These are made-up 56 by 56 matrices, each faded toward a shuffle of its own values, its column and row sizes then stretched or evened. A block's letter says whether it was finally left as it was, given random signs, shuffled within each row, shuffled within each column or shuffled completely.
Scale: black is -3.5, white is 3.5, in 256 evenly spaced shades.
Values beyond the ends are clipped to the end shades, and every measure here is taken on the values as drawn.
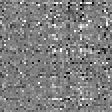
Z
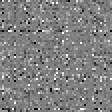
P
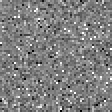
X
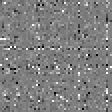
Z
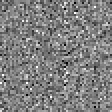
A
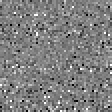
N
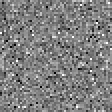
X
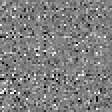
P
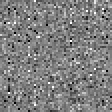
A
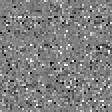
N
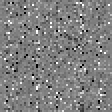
A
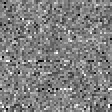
N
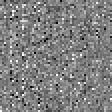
A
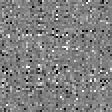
Z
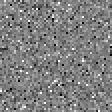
X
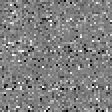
N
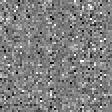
A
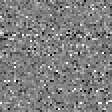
N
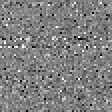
N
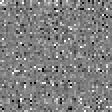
Z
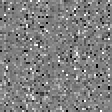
A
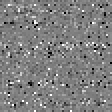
N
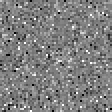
X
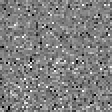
N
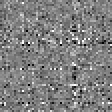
Z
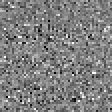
N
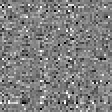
Z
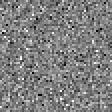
X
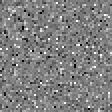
X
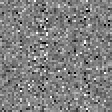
A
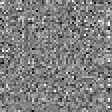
Z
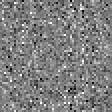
A
